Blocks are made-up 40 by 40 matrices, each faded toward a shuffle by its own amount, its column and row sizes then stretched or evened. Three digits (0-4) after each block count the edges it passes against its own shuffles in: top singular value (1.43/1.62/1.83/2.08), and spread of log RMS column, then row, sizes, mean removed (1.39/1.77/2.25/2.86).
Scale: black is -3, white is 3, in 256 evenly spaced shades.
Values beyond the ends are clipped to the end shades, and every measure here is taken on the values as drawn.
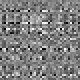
4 1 4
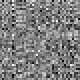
4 2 1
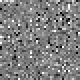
0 1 0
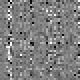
2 4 1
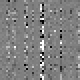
2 4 0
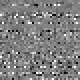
1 0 4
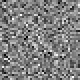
3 1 0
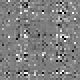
3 3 2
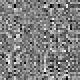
3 3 1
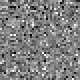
2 0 1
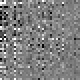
3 4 2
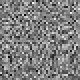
3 0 0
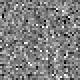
0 0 0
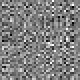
4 3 0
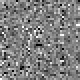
0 3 0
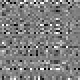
4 1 4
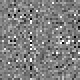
2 2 1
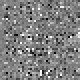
0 2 2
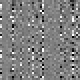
4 4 1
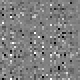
0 3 1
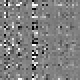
3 4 2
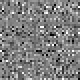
1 1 3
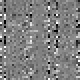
1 4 1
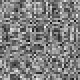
3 0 0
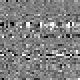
4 0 4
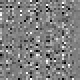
3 4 1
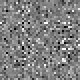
0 2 1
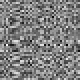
4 1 3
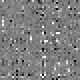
2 2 1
